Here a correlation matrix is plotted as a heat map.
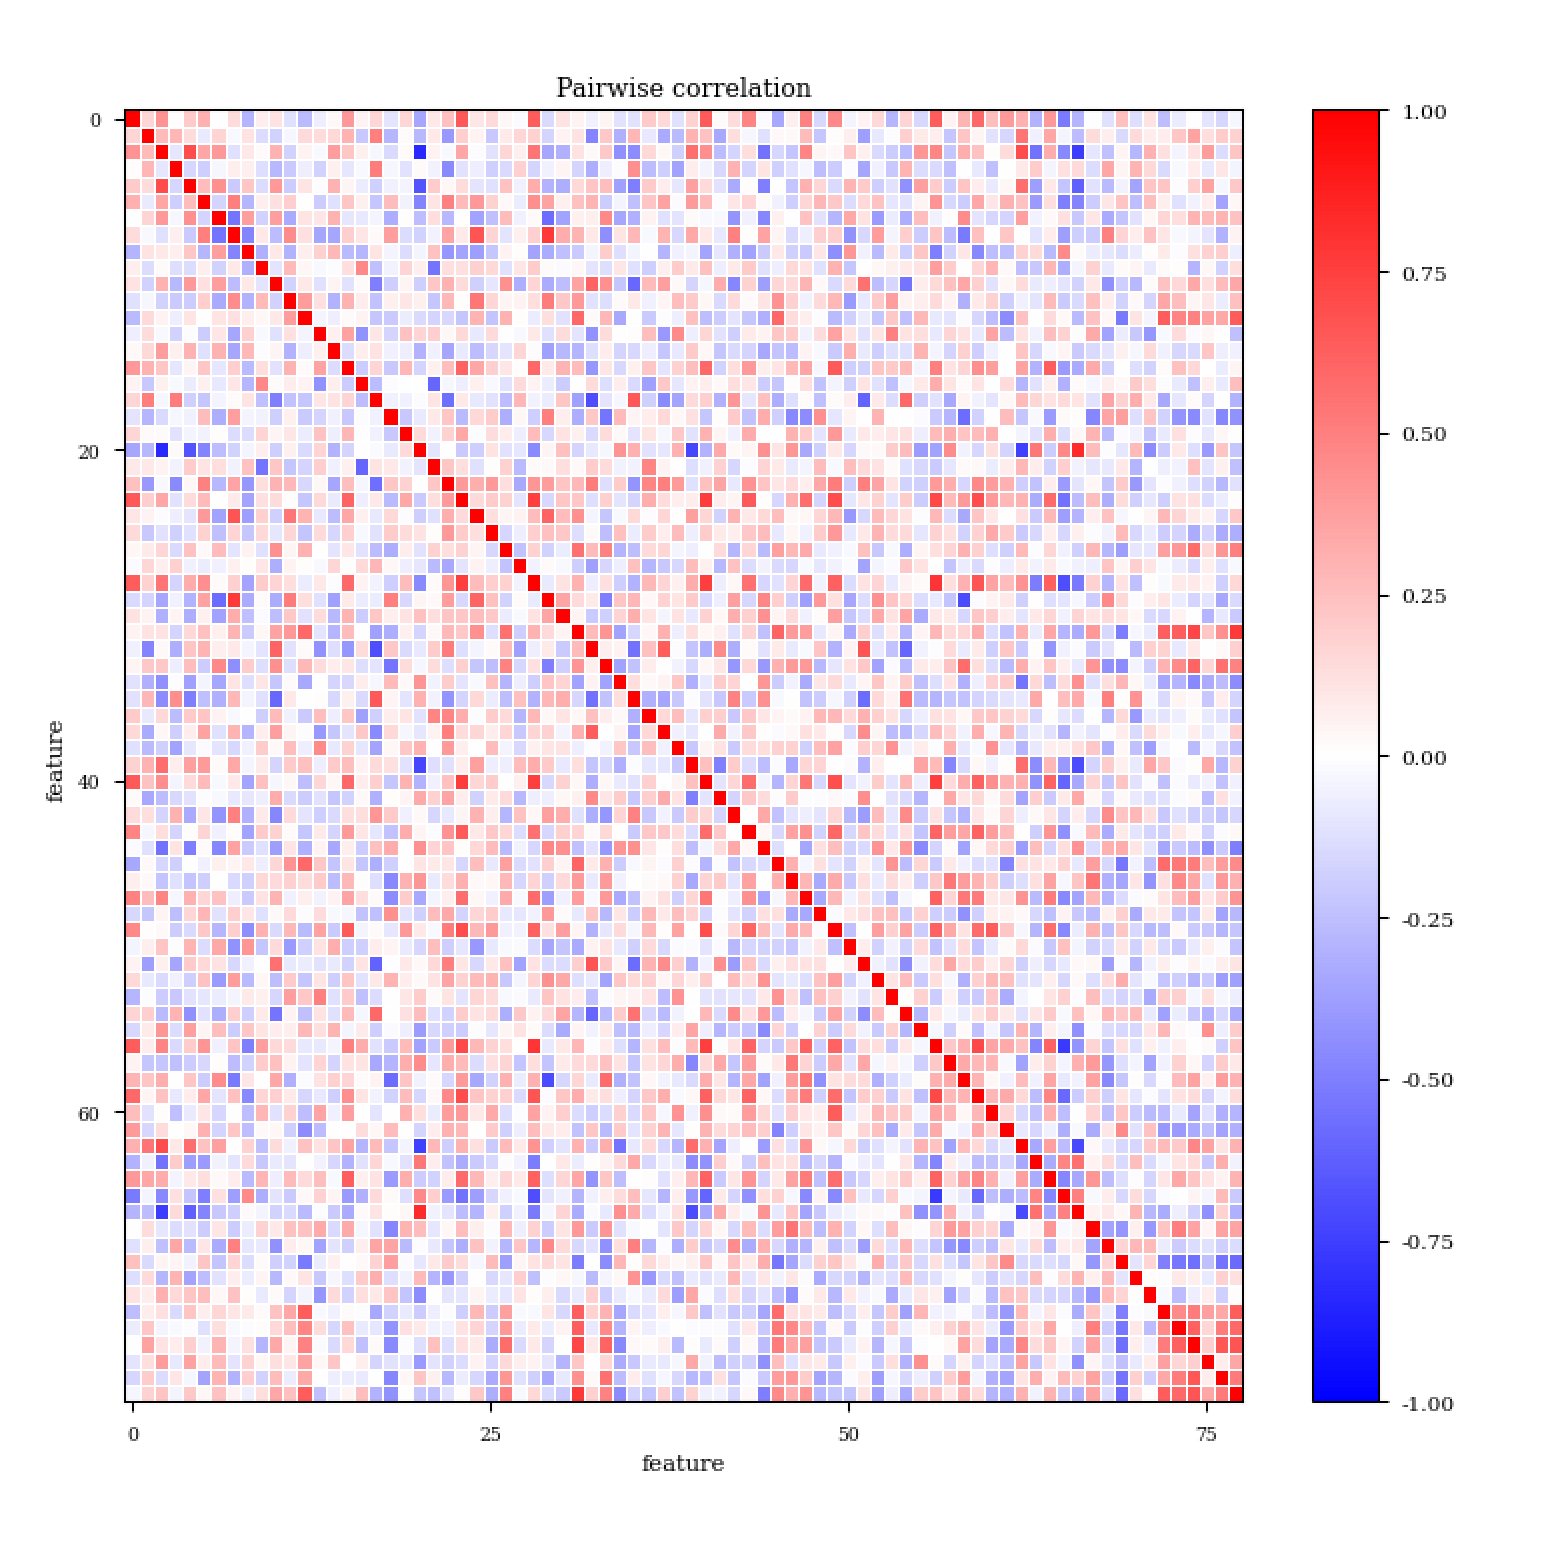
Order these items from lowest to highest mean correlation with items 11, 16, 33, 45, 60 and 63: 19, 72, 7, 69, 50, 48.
69, 50, 48, 7, 19, 72
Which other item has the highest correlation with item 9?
16
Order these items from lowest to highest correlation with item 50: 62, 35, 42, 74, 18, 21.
42, 35, 74, 18, 62, 21
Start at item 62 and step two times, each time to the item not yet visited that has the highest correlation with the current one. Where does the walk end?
4
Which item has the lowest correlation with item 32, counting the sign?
17
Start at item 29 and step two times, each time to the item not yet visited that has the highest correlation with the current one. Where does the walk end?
24
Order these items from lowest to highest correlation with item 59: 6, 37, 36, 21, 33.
6, 21, 33, 36, 37
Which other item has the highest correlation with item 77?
31
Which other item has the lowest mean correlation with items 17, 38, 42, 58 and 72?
32
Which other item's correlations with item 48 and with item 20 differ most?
66
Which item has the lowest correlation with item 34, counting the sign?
62
